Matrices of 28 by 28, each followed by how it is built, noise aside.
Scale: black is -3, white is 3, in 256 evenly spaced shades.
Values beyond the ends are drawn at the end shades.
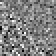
lower triangular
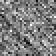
Toeplitz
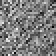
Hankel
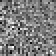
lower triangular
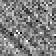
Toeplitz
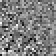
lower triangular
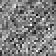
Hankel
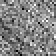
Toeplitz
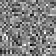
blocks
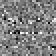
uneven rows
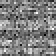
blocks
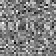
blocks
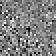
lower triangular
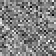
Toeplitz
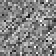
Hankel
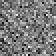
Toeplitz
